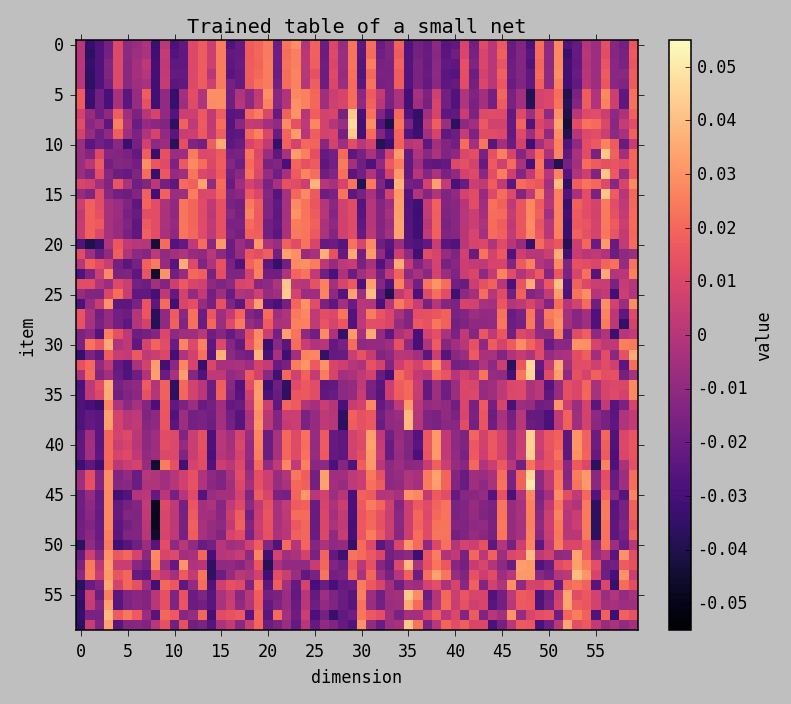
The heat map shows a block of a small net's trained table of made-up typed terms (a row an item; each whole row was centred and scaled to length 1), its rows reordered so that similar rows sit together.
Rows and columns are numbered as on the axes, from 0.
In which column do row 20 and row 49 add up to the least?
8
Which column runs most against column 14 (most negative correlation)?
3
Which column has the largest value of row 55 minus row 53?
36
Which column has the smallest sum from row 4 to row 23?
52
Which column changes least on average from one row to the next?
16
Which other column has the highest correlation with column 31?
22
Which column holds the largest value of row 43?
48
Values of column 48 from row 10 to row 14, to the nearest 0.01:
-0.03 0 -0.03 0 0.02
